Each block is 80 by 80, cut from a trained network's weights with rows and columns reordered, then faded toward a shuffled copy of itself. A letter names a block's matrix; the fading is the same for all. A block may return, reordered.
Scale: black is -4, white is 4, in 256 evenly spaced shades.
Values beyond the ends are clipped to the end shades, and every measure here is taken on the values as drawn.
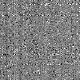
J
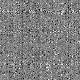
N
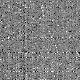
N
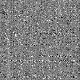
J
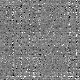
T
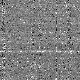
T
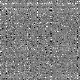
T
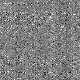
J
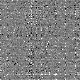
T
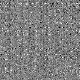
J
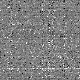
T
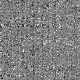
J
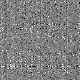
J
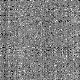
N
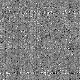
J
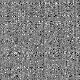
N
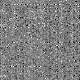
N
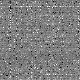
T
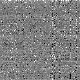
T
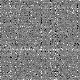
T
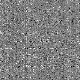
J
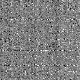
J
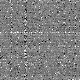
T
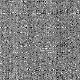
N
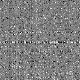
J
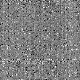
N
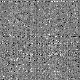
N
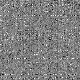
J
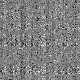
N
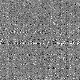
J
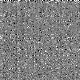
J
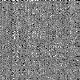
J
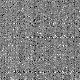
N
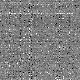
T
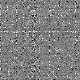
T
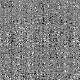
N
